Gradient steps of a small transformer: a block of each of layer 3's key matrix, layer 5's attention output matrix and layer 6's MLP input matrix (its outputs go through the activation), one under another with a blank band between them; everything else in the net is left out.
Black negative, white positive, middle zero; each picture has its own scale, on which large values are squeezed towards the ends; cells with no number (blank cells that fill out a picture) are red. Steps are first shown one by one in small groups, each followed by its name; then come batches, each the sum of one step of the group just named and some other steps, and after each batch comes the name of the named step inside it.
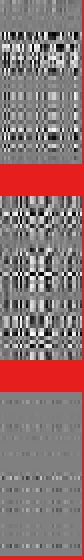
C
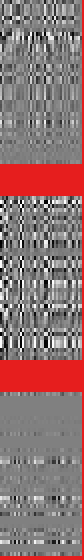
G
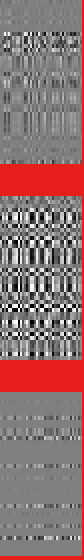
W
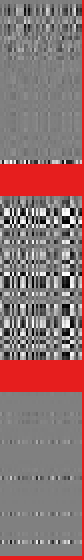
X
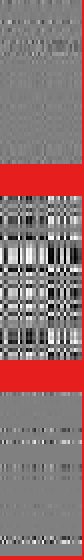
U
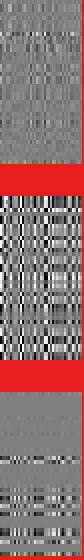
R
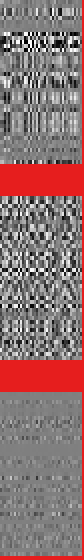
W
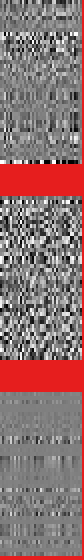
R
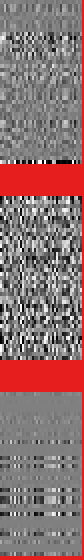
R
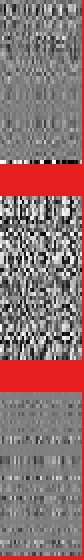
X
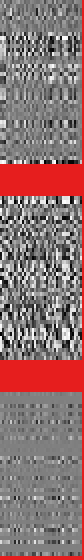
G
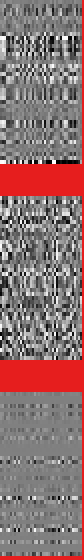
X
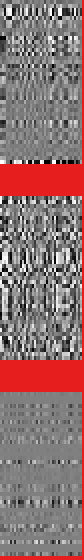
G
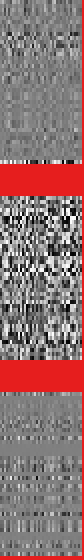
X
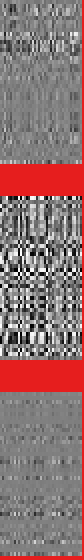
U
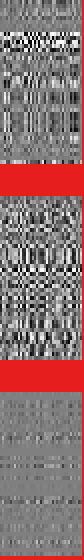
X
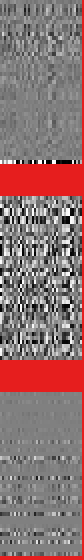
X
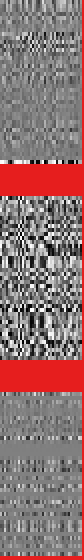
W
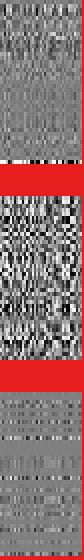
X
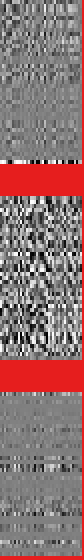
G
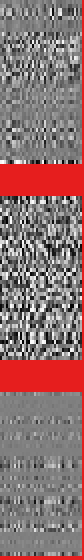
C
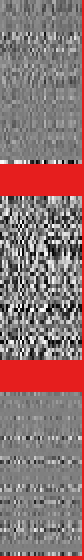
W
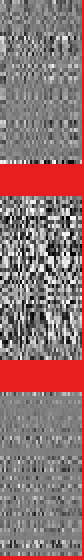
G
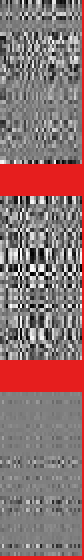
C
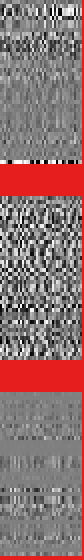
W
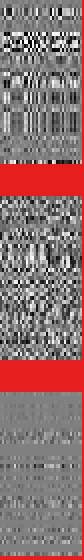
U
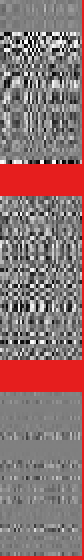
C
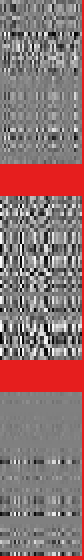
C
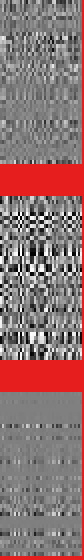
R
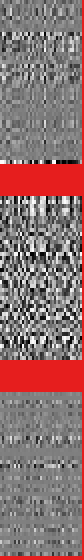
G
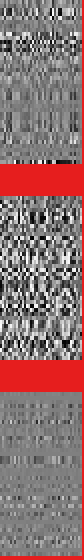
W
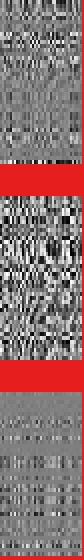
X
